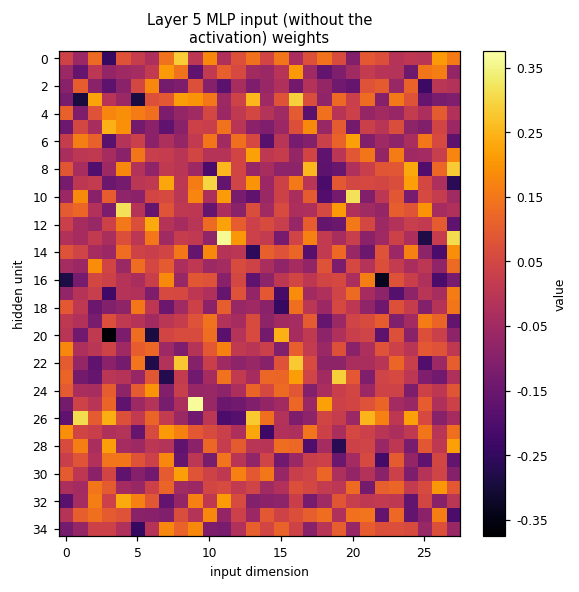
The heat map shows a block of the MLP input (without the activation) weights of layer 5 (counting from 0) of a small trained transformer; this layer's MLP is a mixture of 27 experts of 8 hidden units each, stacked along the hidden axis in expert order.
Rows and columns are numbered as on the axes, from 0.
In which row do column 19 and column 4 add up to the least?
28
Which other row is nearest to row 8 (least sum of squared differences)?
13
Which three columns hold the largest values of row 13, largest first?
11, 27, 12
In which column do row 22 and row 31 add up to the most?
16
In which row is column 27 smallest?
9
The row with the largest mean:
0
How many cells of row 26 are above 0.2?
5
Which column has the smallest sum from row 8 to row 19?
18
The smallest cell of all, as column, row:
3, 20
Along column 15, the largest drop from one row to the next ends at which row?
21
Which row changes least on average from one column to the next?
31
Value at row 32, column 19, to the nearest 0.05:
0.1
